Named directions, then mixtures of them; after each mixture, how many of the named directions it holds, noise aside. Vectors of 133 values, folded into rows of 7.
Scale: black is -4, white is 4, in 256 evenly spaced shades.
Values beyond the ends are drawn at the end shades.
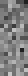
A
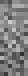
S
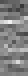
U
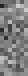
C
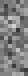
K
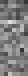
three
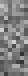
four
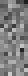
one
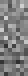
four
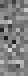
three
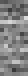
one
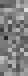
one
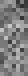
three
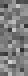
four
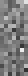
one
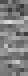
one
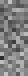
one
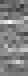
one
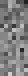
one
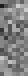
one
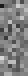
one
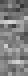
two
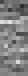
one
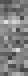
three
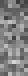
two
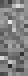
two
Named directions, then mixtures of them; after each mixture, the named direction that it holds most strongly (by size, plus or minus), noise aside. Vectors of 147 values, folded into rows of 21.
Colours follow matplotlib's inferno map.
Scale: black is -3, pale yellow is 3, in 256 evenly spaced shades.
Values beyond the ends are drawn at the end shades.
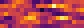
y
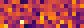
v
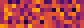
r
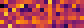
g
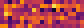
r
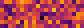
v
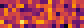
g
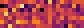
g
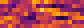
y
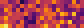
v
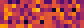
r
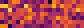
g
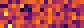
g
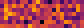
r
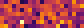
v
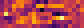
y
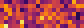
v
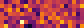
v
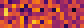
r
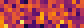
v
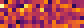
g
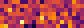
v
